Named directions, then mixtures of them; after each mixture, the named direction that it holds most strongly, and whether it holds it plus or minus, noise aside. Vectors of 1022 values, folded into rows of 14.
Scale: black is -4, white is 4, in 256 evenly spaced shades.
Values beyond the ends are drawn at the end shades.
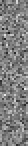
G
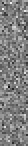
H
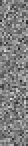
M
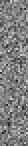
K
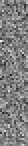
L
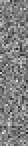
K, minus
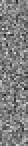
G, minus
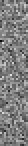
L, minus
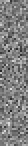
K, minus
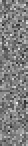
M, minus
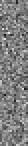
G, minus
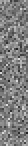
K, minus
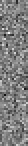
G, minus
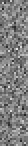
K, plus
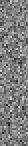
K, plus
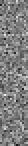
G, plus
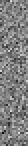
K, plus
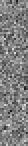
G, minus
